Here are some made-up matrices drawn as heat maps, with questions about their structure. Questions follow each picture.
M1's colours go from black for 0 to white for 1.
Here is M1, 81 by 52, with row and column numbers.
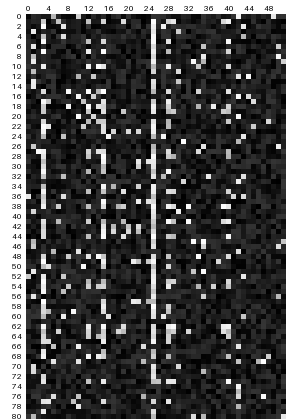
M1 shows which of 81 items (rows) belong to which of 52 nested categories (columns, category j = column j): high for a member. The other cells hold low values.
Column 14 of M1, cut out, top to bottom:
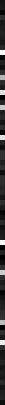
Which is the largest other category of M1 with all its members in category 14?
34
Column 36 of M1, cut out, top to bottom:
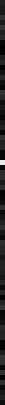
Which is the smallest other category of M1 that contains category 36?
27
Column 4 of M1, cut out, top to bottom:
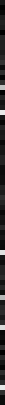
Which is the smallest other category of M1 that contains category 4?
28
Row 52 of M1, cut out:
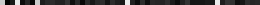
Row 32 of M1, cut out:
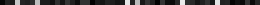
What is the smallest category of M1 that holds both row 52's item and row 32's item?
43
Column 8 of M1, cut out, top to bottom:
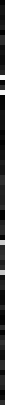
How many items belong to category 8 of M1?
4
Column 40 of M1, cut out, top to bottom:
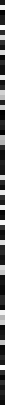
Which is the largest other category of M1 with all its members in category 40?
29
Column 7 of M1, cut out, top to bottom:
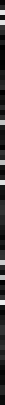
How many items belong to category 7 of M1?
8
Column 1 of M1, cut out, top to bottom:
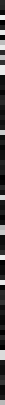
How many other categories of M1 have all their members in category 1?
5
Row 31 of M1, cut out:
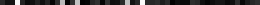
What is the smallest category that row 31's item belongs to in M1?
12
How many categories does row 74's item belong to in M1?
1
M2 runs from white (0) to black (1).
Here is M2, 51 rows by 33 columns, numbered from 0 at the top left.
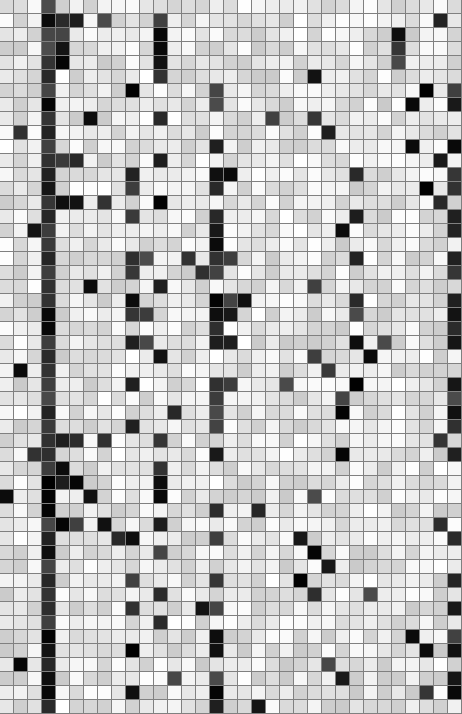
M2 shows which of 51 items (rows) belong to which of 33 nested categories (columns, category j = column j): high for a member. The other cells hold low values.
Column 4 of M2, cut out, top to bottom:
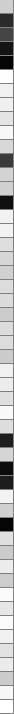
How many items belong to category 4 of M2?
10
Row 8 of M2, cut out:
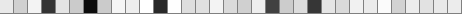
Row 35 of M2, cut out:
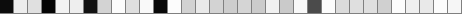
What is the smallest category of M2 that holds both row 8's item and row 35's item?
6
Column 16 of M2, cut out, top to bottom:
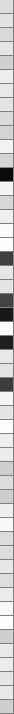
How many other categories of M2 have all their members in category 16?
5
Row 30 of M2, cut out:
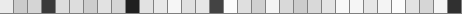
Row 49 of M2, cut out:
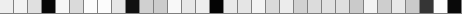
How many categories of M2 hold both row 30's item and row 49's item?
4
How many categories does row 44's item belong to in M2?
2
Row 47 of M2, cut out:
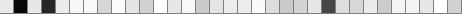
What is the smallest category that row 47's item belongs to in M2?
1
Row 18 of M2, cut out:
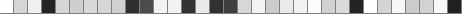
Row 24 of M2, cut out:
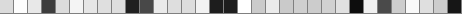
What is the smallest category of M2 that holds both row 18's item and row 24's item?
10
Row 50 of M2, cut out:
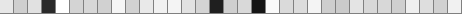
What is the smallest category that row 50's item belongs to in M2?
18
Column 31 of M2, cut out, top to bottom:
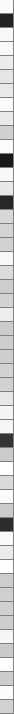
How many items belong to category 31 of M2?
5
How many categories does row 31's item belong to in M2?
6
